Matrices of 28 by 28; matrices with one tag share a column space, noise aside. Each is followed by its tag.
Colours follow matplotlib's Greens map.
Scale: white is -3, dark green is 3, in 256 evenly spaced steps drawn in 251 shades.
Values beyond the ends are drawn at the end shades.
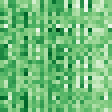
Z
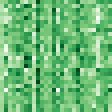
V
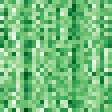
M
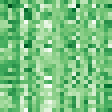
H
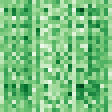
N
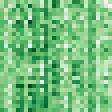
H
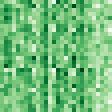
V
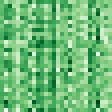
M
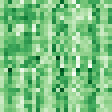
V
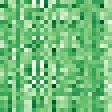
H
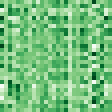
N
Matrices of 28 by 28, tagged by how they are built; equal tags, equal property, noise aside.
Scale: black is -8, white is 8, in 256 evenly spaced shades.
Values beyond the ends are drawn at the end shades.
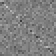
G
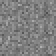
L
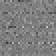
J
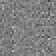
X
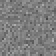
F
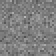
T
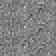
L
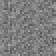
L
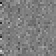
X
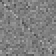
G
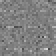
J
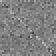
G
